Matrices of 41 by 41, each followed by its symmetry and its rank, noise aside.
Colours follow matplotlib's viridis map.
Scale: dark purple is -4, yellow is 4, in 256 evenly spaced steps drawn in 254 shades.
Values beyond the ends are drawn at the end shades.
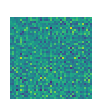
antisymmetric, rank six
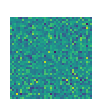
antisymmetric, rank eight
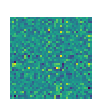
no symmetry, rank six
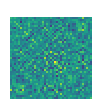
symmetric, rank eight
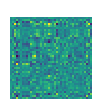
antisymmetric, rank four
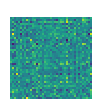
no symmetry, rank six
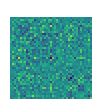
symmetric, rank six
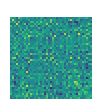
symmetric, rank eight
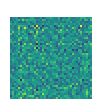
no symmetry, rank eight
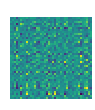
no symmetry, rank four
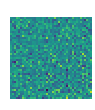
no symmetry, rank eight
